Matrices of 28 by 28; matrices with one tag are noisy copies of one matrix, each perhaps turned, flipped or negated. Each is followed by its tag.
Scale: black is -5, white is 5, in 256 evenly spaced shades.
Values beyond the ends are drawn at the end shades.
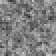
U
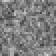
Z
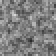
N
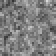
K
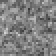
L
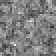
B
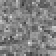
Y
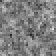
B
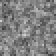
B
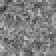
K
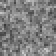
Y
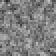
U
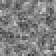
B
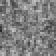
Y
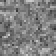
Y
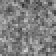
L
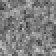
K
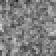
Y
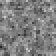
B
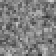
Z
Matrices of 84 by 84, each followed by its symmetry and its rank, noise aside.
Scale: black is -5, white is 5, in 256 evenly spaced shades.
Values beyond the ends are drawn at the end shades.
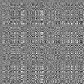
no symmetry, rank four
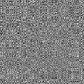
antisymmetric, rank six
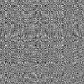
antisymmetric, rank four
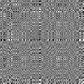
symmetric, rank three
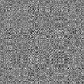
symmetric, rank six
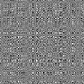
antisymmetric, rank four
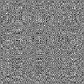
no symmetry, rank six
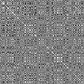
symmetric, rank four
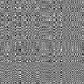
no symmetry, rank three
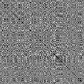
symmetric, rank six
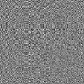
antisymmetric, rank six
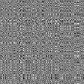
antisymmetric, rank four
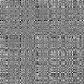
symmetric, rank three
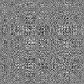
antisymmetric, rank six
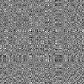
symmetric, rank four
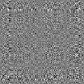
antisymmetric, rank six
